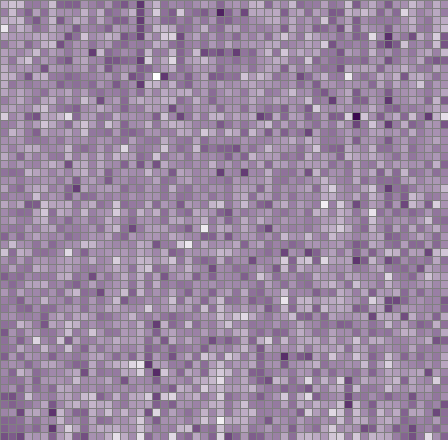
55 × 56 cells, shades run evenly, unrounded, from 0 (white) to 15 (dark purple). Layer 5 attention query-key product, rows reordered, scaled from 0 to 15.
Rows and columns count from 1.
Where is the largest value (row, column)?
15, 45
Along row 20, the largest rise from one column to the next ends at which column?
21
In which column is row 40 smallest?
31
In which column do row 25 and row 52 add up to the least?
42
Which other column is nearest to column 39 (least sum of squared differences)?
22
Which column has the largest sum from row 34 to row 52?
1
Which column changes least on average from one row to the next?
37
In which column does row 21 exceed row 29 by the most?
26
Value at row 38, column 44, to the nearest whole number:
6
